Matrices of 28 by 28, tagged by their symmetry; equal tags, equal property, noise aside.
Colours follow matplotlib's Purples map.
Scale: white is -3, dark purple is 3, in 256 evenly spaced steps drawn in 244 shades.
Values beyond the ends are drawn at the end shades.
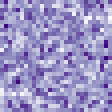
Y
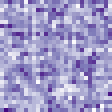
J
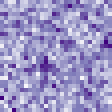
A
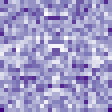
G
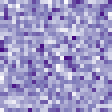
J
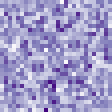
Y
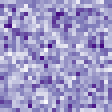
J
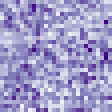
J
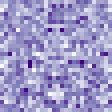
G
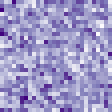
J
